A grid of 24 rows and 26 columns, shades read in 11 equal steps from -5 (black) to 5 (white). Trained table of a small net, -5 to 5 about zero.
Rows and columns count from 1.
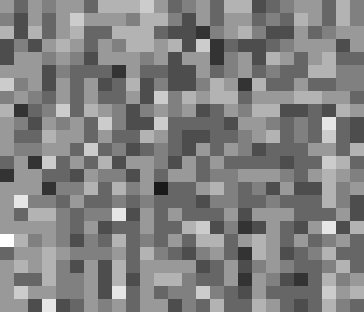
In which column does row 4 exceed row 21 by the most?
15
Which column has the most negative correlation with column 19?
23
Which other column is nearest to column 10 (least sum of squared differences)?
22
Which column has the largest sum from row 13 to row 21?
24
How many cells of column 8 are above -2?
19
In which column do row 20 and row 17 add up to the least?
18
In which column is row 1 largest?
11
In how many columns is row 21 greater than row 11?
10
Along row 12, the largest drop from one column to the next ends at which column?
8
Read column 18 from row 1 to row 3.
2 1 2
